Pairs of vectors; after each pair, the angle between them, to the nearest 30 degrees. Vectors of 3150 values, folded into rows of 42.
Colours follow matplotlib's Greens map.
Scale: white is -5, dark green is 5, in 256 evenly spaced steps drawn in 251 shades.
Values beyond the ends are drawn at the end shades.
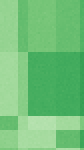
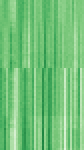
90 degrees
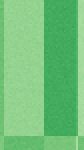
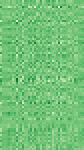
90 degrees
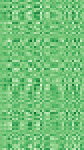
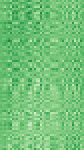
150 degrees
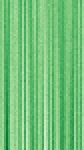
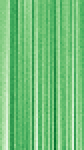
120 degrees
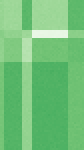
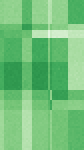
60 degrees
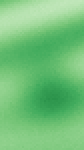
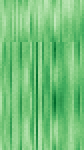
60 degrees
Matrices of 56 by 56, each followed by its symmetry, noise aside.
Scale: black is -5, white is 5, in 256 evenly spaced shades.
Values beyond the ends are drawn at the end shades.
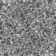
same after a half turn.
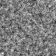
symmetric across the other diagonal.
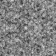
mirrored top to bottom.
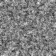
same after a half turn.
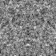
mirrored left to right.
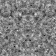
mirrored left to right.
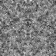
mirrored left to right.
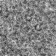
symmetric across the other diagonal.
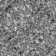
symmetric.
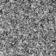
antisymmetric.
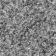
symmetric.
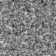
antisymmetric.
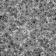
symmetric across the other diagonal.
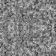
mirrored top to bottom.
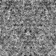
mirrored left to right.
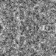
mirrored top to bottom.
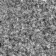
antisymmetric.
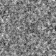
mirrored top to bottom.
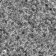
symmetric across the other diagonal.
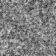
antisymmetric.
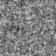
antisymmetric.
